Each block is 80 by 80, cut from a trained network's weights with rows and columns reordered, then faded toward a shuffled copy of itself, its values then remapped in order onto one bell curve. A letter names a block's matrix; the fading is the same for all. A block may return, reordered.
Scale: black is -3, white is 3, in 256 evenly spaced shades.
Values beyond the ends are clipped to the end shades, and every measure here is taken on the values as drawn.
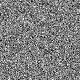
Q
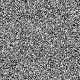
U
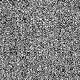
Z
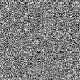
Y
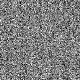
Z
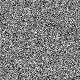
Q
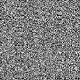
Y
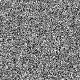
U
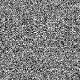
Y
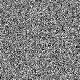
Z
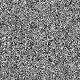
Z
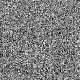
Z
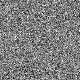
U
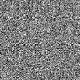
Y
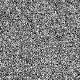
Z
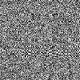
Y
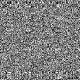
Y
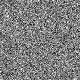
Q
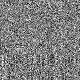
Z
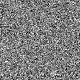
U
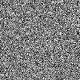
U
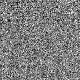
Z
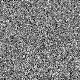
U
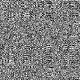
Y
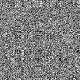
Y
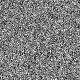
Q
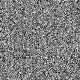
Z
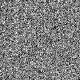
Z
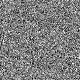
U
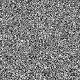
Y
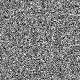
Q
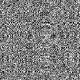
Y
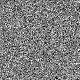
U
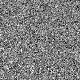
U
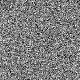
Q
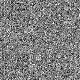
Z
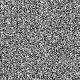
Z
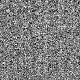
Z
